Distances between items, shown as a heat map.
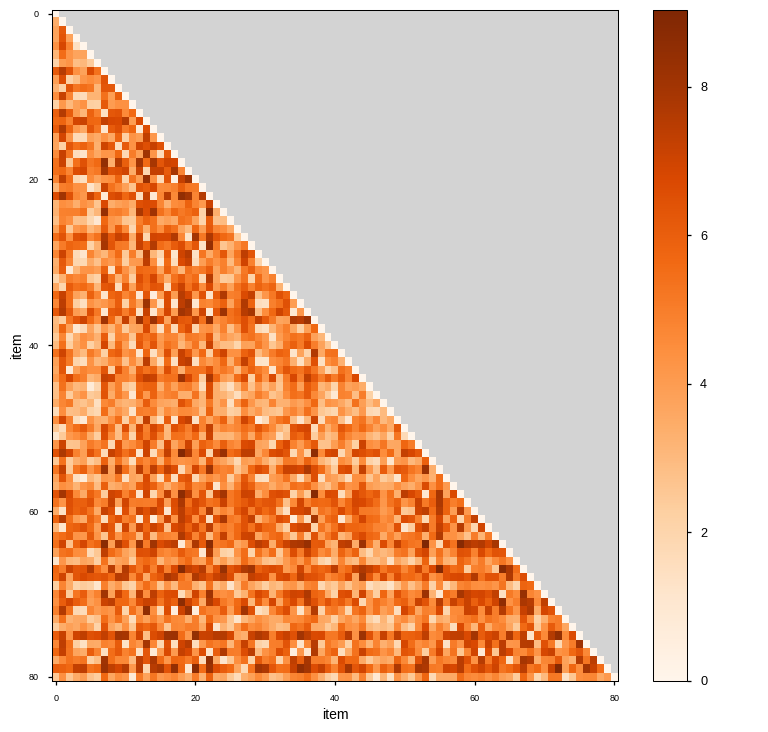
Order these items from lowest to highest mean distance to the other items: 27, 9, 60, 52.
52, 9, 60, 27
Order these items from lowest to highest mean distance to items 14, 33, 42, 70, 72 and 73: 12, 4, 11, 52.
4, 11, 12, 52
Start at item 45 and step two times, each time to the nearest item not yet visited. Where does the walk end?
21
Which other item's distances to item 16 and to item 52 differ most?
60
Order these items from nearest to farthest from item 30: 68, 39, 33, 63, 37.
39, 63, 33, 37, 68
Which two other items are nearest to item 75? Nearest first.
68, 13
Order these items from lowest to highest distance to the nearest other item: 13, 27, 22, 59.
22, 27, 13, 59
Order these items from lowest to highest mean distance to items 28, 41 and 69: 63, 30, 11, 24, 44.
11, 30, 44, 24, 63
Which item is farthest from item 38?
79
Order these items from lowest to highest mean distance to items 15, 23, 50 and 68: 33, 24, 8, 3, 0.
0, 3, 8, 33, 24
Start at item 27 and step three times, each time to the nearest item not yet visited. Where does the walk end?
13
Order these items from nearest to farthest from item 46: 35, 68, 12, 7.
68, 35, 12, 7
